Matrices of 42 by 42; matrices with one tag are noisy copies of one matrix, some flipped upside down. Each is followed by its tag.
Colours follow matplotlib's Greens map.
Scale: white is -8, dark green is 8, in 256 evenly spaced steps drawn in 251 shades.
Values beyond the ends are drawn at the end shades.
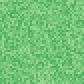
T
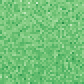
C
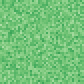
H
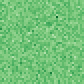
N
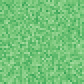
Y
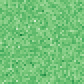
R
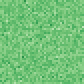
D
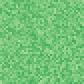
R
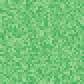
R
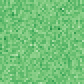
T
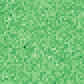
T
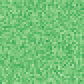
Y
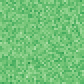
H
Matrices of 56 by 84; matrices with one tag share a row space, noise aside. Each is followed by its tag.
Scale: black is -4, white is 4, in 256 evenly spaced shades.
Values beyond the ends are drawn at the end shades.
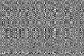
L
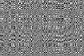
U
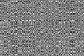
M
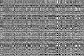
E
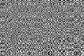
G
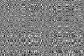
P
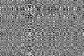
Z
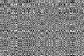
M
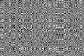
U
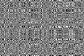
P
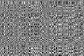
P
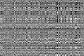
E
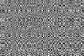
G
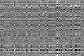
E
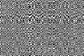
Z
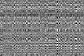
E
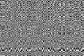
G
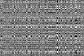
E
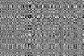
Z
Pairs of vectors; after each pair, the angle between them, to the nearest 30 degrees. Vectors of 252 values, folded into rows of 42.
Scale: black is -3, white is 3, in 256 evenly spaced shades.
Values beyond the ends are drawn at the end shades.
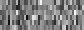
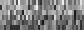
120 degrees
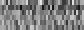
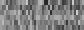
30 degrees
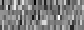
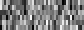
90 degrees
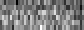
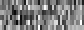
120 degrees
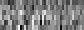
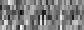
150 degrees
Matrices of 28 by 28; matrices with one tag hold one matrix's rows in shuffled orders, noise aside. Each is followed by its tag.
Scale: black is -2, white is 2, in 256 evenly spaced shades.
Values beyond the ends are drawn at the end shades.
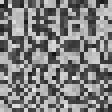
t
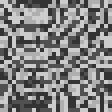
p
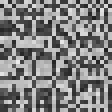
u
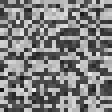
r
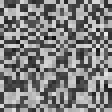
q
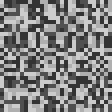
q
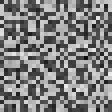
q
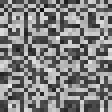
t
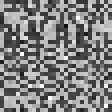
q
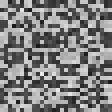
r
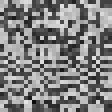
r
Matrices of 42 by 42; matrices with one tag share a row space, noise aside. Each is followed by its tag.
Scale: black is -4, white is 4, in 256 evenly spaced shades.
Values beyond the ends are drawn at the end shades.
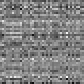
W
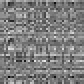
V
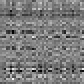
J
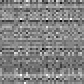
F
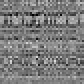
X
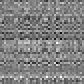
F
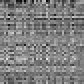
V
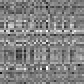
V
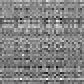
F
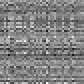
V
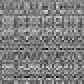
F
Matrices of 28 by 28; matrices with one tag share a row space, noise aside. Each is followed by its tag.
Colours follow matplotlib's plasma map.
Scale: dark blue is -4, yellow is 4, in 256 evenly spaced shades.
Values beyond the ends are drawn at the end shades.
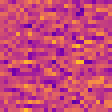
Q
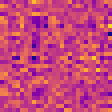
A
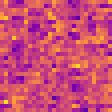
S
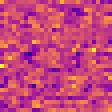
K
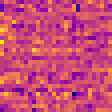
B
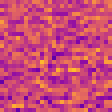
S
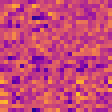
A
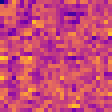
K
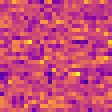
S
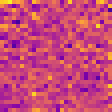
A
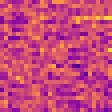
S
